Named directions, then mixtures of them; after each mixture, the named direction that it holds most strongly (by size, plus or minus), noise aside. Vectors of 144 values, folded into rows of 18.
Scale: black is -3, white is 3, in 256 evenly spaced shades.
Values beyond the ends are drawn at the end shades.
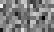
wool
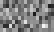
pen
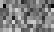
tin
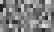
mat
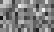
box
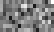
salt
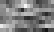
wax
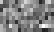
mat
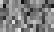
tin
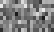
wool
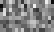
mat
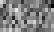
tin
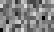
wool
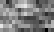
wax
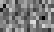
wool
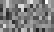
mat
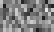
tin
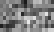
wax
